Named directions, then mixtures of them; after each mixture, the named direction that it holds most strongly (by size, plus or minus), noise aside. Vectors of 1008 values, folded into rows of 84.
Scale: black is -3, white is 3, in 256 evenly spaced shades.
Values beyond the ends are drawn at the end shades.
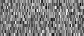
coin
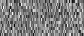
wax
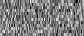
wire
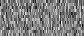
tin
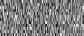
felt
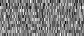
tin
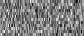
wire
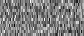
wire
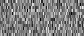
coin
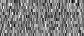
wax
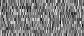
tin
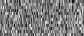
wax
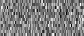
coin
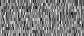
tin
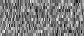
wire
